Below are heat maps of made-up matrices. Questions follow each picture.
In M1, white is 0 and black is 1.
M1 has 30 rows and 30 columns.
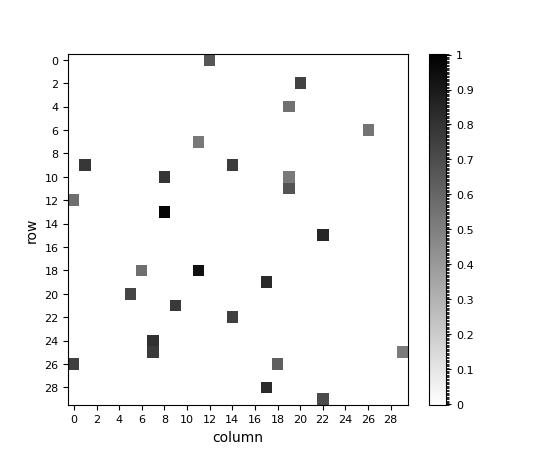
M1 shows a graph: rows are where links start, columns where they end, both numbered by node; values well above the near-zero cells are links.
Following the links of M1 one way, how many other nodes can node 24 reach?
4
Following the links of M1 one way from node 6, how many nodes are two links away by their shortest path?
2
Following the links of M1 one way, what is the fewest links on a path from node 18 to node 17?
3
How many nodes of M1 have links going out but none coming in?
9
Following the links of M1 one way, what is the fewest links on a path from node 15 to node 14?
2
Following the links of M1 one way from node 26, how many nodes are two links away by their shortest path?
3
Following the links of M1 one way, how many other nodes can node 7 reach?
3
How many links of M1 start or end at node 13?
1
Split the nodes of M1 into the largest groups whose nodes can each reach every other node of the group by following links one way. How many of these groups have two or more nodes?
2
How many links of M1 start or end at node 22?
3
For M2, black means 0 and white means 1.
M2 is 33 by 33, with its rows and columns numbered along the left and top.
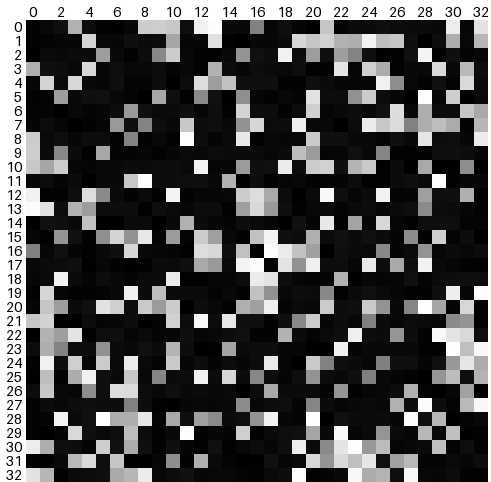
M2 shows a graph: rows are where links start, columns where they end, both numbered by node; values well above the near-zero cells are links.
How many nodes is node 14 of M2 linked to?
5
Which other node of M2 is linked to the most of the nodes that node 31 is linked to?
node 1
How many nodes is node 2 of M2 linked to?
9
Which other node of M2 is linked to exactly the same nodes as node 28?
node 15
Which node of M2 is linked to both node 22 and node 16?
node 18
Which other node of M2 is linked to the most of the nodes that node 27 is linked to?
node 6
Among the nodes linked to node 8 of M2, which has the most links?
node 20
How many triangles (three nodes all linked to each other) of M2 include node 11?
2
